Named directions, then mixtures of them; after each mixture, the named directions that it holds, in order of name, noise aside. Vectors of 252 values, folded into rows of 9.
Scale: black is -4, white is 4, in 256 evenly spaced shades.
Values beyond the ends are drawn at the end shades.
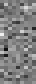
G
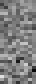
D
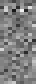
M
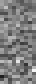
D.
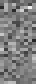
G, M.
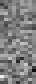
D.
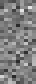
D, M.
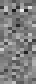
M.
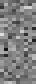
G, M.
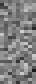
D, G.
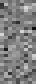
D, G.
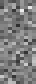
D, M.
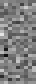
D, G.
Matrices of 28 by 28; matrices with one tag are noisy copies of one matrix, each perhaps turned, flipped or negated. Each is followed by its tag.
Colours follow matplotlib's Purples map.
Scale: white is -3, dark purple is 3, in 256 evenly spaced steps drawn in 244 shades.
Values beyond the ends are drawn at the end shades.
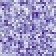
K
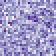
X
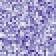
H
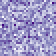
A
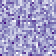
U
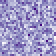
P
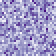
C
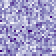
H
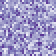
C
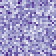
C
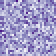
P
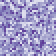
A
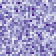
A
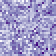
A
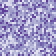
C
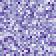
H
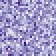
C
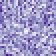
H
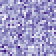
X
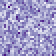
H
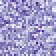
U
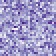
U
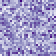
H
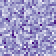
K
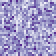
X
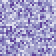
H
